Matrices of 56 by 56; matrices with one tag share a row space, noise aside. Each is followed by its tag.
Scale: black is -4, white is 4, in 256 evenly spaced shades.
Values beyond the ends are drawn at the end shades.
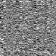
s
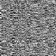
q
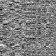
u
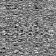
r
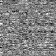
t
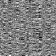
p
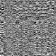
s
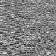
u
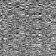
p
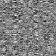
r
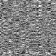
p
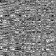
u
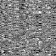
p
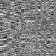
u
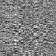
r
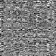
s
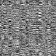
p
